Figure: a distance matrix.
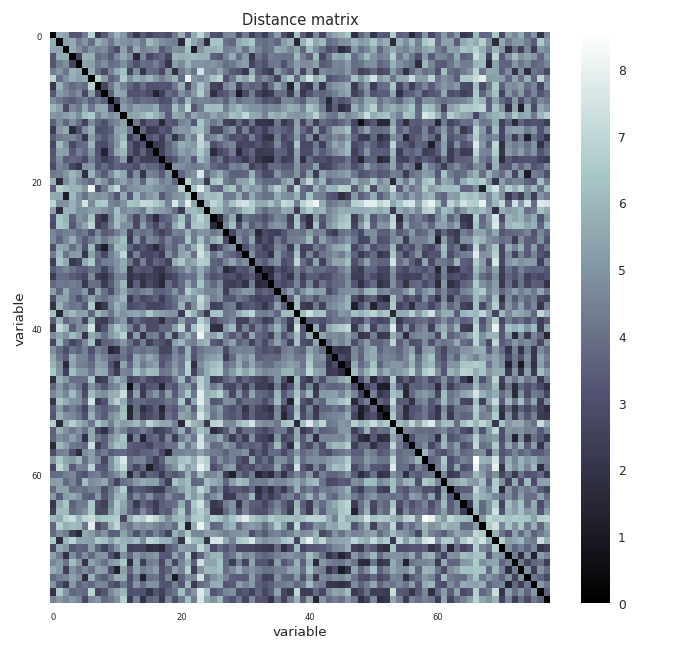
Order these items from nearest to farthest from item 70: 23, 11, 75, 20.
75, 20, 11, 23
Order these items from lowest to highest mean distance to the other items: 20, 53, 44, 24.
44, 20, 24, 53
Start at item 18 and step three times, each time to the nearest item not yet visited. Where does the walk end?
68
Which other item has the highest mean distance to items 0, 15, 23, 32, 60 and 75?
66
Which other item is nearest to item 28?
60
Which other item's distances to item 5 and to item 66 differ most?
30
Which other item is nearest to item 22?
2
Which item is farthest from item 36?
23
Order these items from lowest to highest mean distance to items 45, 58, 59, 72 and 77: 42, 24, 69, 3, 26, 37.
37, 42, 3, 26, 24, 69
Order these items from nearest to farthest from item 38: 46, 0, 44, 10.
44, 46, 10, 0
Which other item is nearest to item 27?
32
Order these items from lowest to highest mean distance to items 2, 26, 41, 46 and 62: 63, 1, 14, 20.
14, 63, 20, 1
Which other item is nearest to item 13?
3
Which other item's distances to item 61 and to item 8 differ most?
29
